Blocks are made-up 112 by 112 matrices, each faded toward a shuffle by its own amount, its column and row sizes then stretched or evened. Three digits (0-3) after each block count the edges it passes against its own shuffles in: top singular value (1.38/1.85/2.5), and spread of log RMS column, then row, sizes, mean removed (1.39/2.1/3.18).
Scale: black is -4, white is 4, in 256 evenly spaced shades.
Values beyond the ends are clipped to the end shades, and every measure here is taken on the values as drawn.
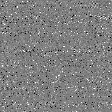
1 0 2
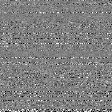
1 0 3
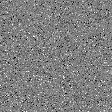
1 0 1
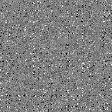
1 2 2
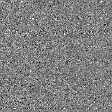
0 1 2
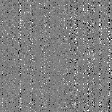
2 3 1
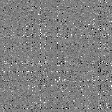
2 2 2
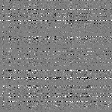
3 2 3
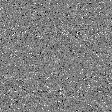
0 0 1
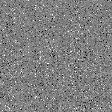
1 1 1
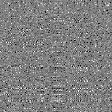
3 1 2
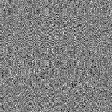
3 1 0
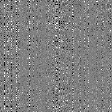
2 3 2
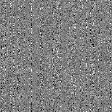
0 3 0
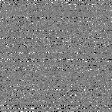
1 0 3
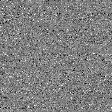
0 0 2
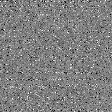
1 0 2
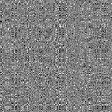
3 2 1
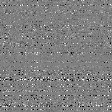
1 1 3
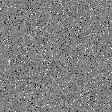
0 1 0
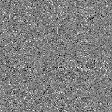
2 1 1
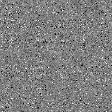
0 1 2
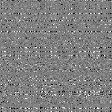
3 1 3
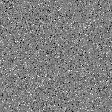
1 0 0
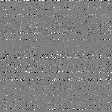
1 1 3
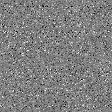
0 0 2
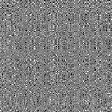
3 2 2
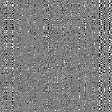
3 3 1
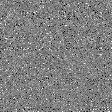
1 0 2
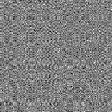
3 1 1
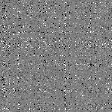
0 2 2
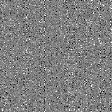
2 2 0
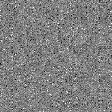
2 1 0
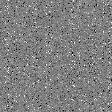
0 2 0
